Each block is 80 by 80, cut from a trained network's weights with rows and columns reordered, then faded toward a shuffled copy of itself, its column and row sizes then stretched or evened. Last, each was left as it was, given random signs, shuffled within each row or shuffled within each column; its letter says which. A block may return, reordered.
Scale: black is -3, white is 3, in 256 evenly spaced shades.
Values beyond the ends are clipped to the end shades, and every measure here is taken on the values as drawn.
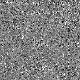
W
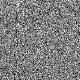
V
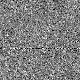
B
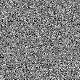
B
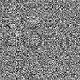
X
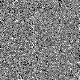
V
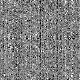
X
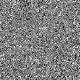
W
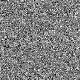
B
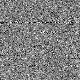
B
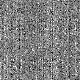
X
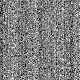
V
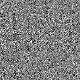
W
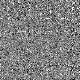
W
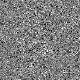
W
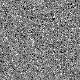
V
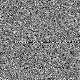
B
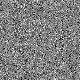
V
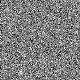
V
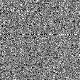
B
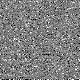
B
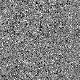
V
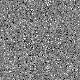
V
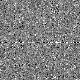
W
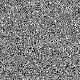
B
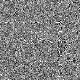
W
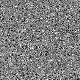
B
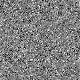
B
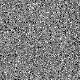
W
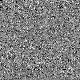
B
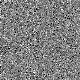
V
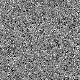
V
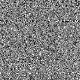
W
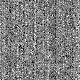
V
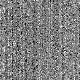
V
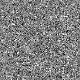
W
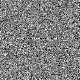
W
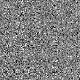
X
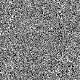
W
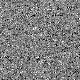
B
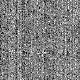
X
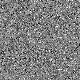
B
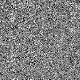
W
